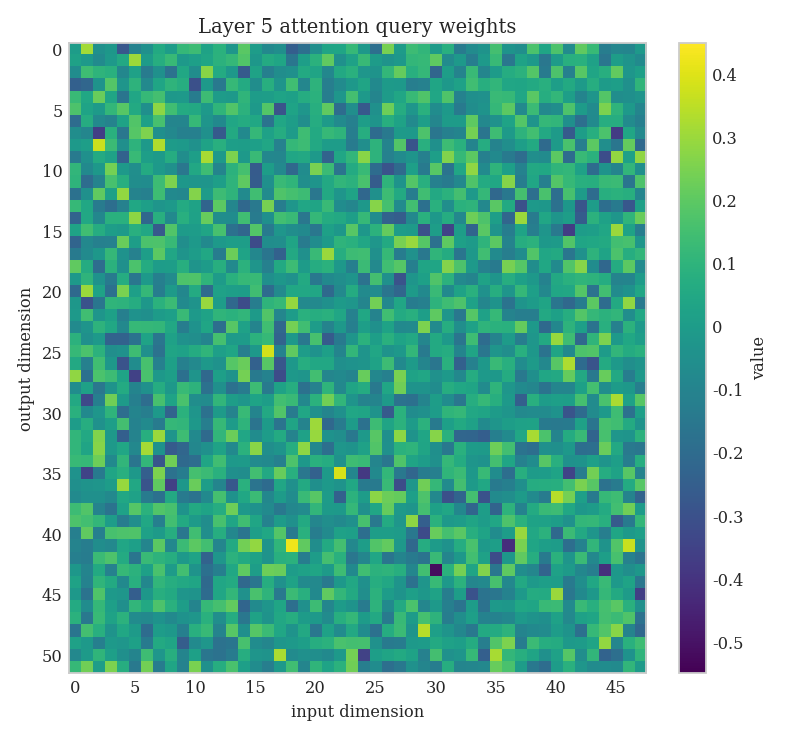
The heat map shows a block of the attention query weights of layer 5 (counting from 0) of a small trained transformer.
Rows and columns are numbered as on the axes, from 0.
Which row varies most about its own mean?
35
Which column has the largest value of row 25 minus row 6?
16
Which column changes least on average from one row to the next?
23
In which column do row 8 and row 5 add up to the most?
7
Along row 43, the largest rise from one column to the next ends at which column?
31
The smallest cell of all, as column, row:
30, 43
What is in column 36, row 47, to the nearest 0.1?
-0.1
